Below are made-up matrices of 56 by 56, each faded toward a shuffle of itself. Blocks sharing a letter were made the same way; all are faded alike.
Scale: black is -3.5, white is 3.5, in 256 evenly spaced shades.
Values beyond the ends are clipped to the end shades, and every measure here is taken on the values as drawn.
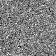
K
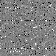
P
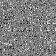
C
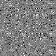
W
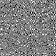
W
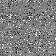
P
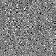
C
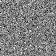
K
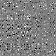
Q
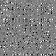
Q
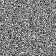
K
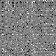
W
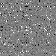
P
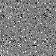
P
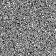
K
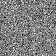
K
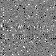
P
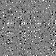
Q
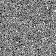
K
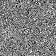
K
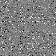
P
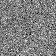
K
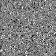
C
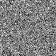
K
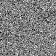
K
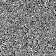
K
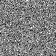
K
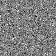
K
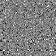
C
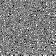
C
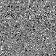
C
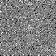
C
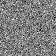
K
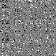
W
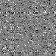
W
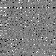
Q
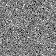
K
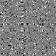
Q
